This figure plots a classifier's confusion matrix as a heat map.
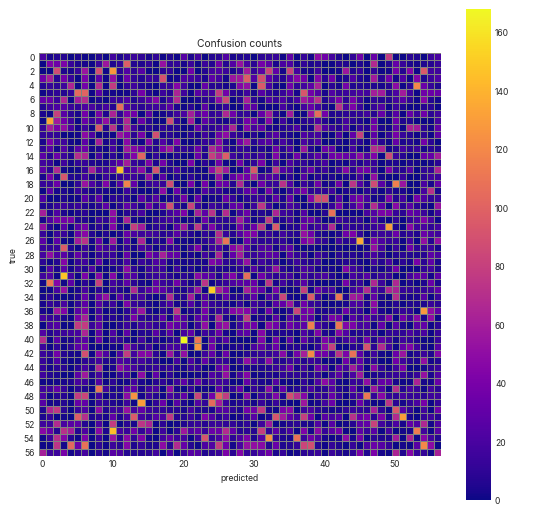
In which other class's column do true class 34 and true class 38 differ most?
5
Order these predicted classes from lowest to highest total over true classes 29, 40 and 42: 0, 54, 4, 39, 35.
4, 54, 35, 39, 0
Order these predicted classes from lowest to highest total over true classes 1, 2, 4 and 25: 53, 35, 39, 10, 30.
30, 39, 53, 35, 10
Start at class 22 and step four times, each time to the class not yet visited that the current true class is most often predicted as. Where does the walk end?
10
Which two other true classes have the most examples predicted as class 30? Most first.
16, 17
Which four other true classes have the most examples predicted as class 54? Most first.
36, 55, 2, 52
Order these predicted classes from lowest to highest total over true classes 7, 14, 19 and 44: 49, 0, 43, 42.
0, 43, 49, 42
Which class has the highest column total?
6
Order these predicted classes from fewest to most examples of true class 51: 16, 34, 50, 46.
16, 46, 34, 50
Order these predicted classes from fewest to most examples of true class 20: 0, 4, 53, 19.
4, 19, 0, 53
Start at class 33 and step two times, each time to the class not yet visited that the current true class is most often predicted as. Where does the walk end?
49
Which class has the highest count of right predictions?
51
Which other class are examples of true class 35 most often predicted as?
47
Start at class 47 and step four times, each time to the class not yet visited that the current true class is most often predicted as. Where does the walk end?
26
